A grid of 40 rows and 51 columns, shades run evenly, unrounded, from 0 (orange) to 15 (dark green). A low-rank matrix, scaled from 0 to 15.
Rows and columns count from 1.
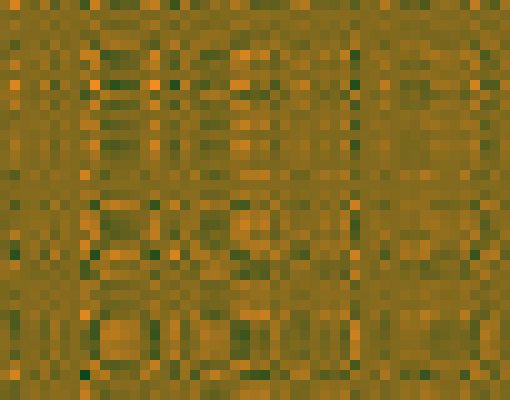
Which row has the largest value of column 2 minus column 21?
26
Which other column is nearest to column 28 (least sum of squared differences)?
14
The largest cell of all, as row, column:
38, 9
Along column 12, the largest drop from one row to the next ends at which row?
10
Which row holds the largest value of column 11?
6
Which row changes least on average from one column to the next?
19
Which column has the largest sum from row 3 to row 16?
36
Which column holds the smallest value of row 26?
18
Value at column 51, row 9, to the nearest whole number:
5
